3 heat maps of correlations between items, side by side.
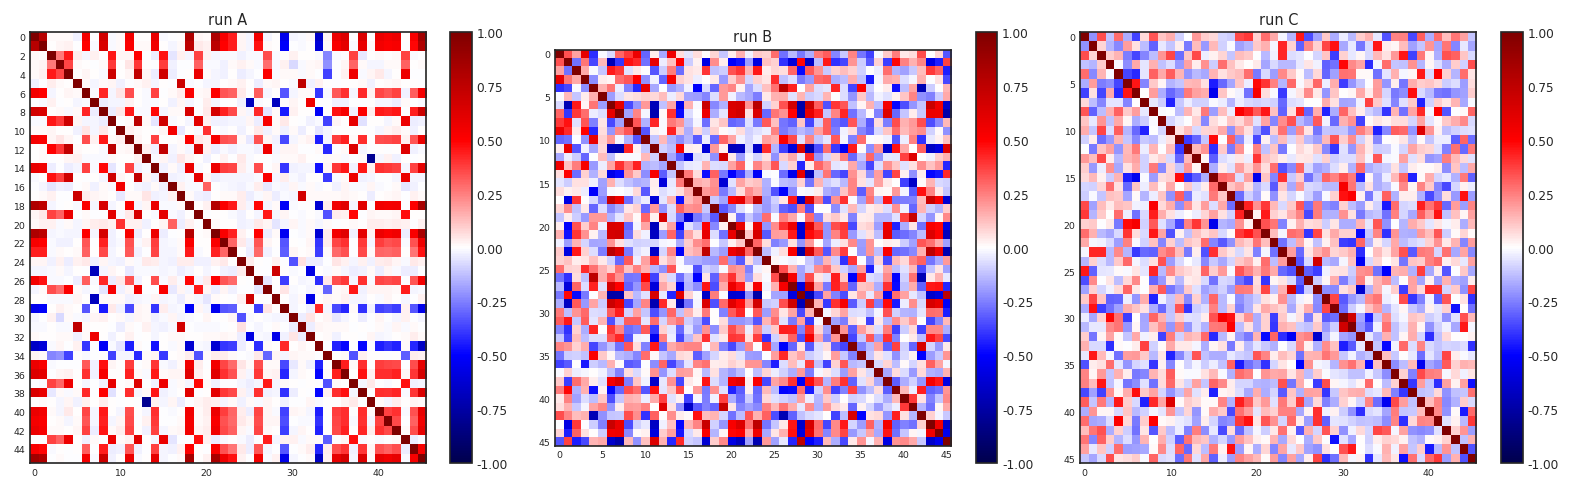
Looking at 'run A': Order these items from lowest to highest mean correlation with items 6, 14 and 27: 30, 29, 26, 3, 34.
29, 34, 30, 3, 26
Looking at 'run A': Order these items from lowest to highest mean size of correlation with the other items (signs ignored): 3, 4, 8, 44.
3, 4, 44, 8
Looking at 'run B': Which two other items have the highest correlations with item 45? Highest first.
28, 11
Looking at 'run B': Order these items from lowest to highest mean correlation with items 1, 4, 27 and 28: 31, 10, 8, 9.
9, 8, 31, 10
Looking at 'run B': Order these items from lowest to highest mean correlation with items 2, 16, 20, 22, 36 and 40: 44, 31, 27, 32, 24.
31, 24, 32, 27, 44
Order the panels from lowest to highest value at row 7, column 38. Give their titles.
run A, run C, run B
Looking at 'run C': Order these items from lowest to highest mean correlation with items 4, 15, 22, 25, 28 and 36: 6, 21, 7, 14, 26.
6, 26, 7, 14, 21
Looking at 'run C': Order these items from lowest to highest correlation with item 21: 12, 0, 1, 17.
12, 17, 1, 0
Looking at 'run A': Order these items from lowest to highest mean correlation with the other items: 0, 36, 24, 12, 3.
24, 3, 12, 36, 0
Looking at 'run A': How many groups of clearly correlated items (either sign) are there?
7
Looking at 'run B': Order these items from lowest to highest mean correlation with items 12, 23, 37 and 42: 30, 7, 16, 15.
15, 30, 7, 16
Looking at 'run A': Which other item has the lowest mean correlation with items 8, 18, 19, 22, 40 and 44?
33
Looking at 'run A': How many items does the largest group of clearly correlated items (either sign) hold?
21
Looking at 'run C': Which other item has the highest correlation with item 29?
1
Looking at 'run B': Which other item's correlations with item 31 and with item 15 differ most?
41
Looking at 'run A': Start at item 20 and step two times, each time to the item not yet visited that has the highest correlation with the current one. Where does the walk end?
16
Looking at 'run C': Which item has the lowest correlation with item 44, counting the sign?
40
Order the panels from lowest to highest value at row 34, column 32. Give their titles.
run B, run C, run A
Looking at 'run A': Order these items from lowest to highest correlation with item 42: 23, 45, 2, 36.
2, 23, 36, 45
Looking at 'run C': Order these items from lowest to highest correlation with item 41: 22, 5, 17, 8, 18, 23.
17, 23, 5, 22, 18, 8
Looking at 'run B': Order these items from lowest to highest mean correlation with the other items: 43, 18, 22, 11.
11, 18, 22, 43
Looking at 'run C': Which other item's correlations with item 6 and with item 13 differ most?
2
